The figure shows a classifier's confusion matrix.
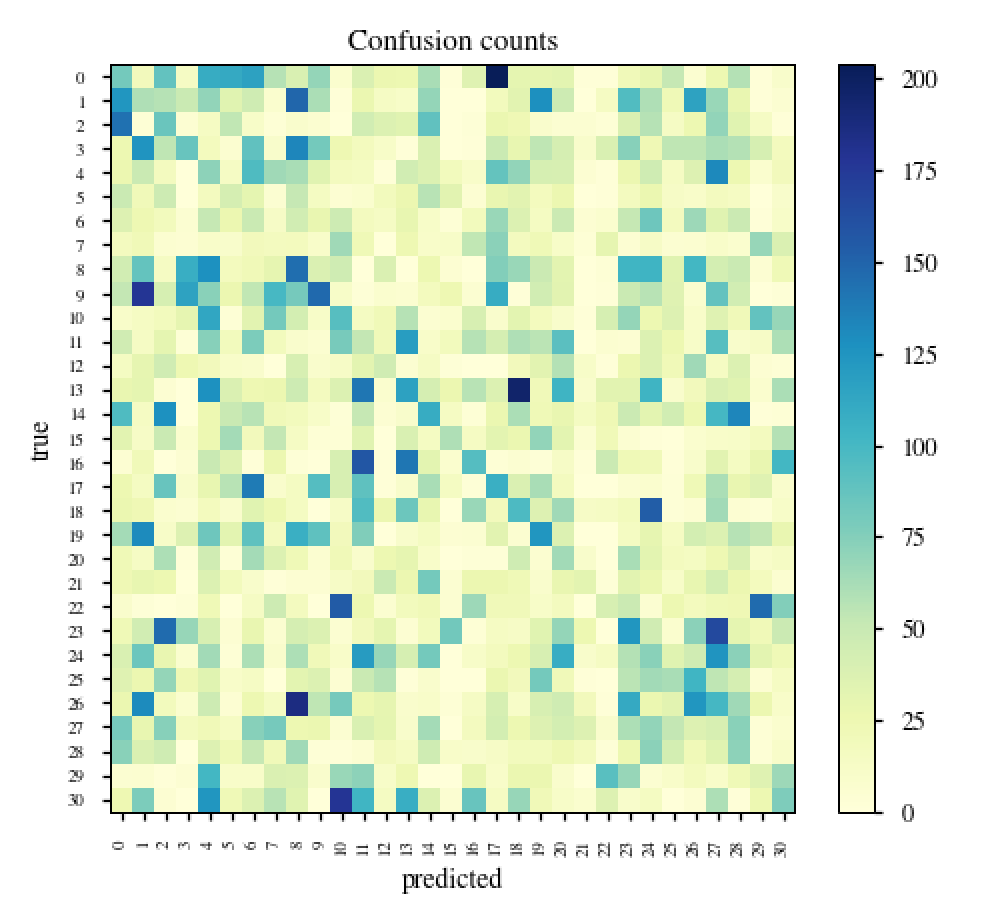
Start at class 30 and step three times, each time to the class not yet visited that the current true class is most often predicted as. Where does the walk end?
27
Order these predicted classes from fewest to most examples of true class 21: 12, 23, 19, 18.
19, 18, 23, 12
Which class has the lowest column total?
21
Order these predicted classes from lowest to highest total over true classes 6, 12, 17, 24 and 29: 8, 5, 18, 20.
5, 18, 8, 20
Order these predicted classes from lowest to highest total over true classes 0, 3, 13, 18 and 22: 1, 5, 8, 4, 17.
5, 1, 8, 4, 17
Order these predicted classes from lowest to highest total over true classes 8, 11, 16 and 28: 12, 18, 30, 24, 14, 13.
12, 14, 18, 30, 24, 13
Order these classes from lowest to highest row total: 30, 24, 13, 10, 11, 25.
25, 10, 11, 30, 24, 13
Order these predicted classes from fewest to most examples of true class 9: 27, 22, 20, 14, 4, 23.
22, 14, 20, 23, 4, 27
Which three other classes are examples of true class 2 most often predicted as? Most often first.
0, 14, 27
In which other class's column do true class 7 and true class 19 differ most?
1
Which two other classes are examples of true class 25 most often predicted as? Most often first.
26, 19
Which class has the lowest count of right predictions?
7
